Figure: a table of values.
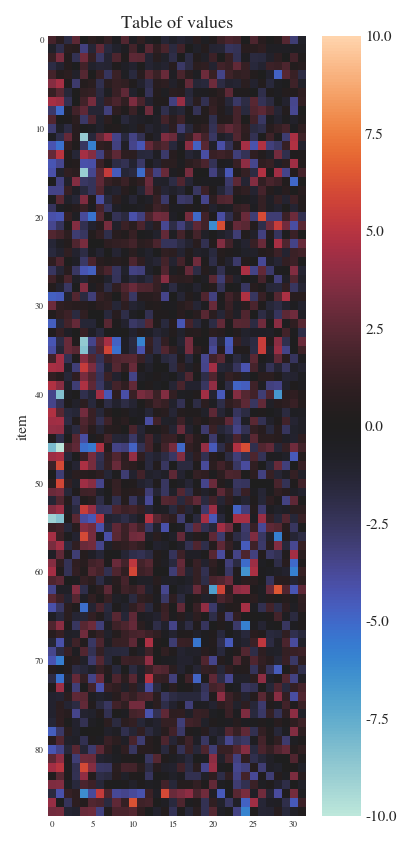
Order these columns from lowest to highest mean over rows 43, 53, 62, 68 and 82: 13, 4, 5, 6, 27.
6, 27, 13, 5, 4
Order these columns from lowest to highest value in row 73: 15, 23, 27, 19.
19, 27, 23, 15
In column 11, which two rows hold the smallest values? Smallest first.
34, 15
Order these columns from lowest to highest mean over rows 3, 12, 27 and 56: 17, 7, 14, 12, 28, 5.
28, 7, 5, 12, 17, 14
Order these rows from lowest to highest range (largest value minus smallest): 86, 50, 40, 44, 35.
44, 50, 86, 40, 35
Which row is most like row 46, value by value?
54
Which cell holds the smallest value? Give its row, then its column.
46, 1
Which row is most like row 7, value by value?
47
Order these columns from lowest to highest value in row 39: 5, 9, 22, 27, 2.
27, 22, 2, 9, 5
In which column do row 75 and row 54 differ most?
1
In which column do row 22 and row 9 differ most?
23
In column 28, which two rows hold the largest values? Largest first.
62, 21
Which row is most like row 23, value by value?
74
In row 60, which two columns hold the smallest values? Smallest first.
24, 30
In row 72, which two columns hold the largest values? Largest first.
12, 26
